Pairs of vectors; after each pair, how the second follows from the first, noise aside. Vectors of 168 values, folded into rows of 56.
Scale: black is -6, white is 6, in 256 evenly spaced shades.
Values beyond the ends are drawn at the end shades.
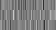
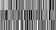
wrapped around, scaled up.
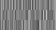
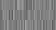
reversed, negated, shrunk.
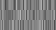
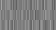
reversed, negated, shrunk.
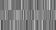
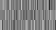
sign-scrambled.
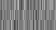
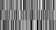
reversed, negated, scaled up.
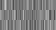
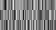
negated, scaled up.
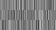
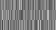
sign-scrambled.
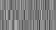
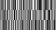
reversed, negated, scaled up.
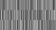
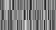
wrapped around, scaled up.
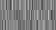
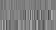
negated, partly zeroed.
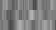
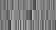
sign-scrambled.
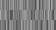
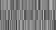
sign-scrambled.
